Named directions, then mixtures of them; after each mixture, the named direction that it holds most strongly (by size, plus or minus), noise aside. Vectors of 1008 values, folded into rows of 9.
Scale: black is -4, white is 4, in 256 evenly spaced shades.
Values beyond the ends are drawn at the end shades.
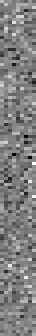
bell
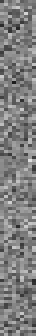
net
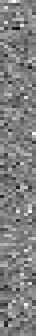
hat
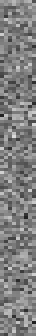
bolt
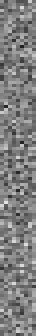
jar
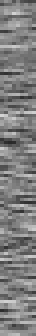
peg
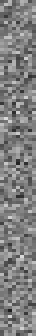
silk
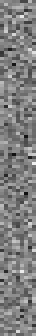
bell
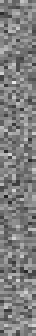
net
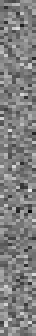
hat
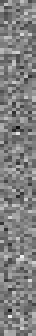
silk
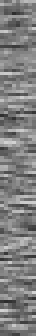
peg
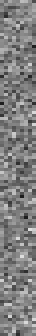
bolt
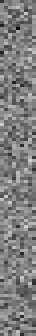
net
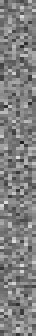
jar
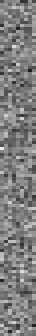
net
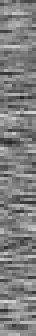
peg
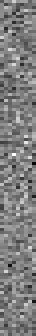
bell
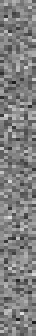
bolt
